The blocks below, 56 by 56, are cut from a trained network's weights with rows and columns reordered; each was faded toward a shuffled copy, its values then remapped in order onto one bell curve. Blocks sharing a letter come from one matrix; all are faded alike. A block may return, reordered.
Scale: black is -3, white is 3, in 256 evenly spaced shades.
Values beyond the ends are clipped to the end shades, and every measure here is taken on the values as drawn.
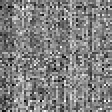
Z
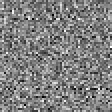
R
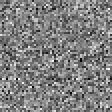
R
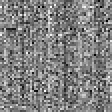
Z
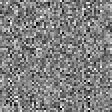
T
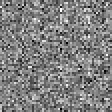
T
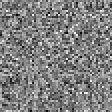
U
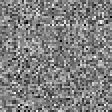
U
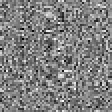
U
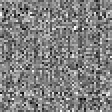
Z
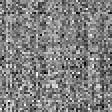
Z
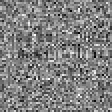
U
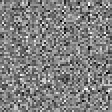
T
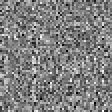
T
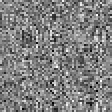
T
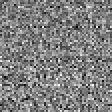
R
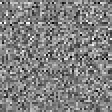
R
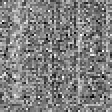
Z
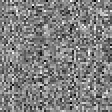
T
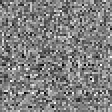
R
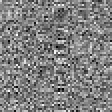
T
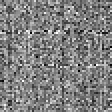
Z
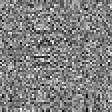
U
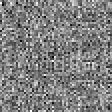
T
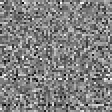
R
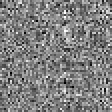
T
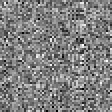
T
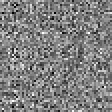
U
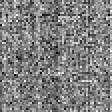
Z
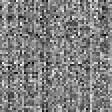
Z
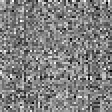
Z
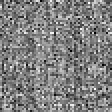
Z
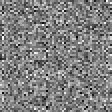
T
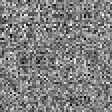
U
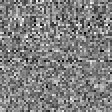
R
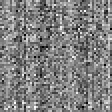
Z
